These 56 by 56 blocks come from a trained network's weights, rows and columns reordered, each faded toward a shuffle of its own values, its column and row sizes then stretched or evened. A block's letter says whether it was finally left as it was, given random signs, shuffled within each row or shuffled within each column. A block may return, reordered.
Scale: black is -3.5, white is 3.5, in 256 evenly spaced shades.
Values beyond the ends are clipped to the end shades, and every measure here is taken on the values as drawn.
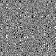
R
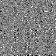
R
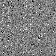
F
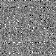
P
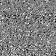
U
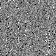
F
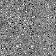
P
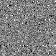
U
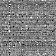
R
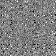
R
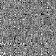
R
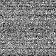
R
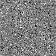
F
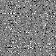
P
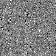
F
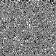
P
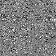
P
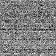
R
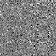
R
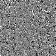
F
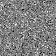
F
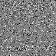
U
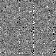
P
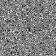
R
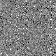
F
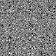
P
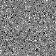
P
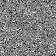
U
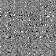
R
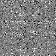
P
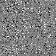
P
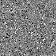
F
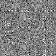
R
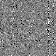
P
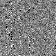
F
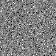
F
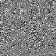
R
